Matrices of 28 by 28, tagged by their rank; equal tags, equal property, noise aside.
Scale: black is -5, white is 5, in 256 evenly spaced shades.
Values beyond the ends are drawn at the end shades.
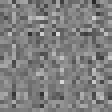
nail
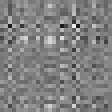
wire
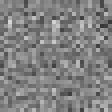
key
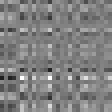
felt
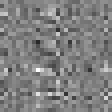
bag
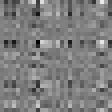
wire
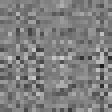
nail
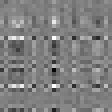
felt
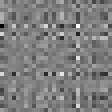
wire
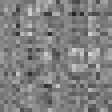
nail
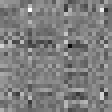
bag
